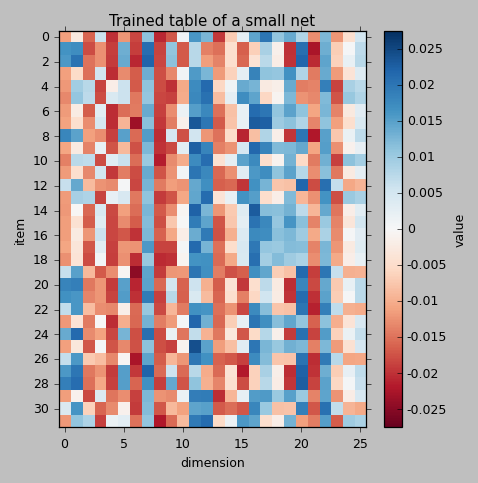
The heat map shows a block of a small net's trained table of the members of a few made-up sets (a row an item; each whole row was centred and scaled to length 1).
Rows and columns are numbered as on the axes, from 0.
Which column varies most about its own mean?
19
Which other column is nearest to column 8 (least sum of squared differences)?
6
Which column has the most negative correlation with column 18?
1
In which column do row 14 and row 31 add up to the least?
8
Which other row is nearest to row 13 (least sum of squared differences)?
31
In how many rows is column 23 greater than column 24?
5
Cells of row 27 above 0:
11
